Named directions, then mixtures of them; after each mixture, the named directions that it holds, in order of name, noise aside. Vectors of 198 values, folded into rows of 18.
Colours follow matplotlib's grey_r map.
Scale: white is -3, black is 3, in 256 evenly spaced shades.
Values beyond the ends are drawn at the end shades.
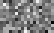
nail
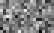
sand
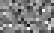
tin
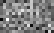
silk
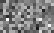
sand, silk.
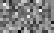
nail, sand.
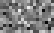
tin.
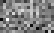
silk.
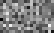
silk, tin.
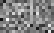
silk.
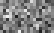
sand.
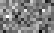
sand, tin.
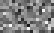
tin.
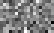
nail.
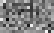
silk.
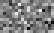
nail, tin.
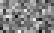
sand.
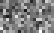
sand.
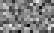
nail, tin.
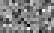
sand, tin.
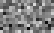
sand, tin.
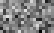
sand.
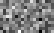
sand.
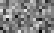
sand.
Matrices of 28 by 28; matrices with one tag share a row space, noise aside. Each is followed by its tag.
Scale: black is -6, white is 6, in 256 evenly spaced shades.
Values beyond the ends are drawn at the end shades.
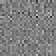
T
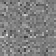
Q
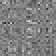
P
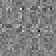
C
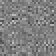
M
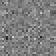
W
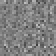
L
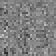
Q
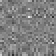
M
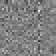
W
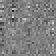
M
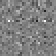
C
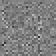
W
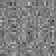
M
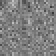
M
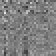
Q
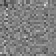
Q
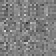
Q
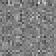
C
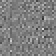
T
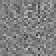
L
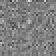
M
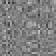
P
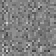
W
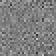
T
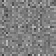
W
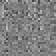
W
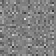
M
